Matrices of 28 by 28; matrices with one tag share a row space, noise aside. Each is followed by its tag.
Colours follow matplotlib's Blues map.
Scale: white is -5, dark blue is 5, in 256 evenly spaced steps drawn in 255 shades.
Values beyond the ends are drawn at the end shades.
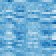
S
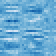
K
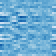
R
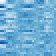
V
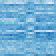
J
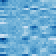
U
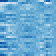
V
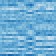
J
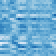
R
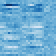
K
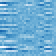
V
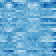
S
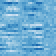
K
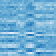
J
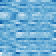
R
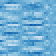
K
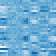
U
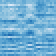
J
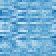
R
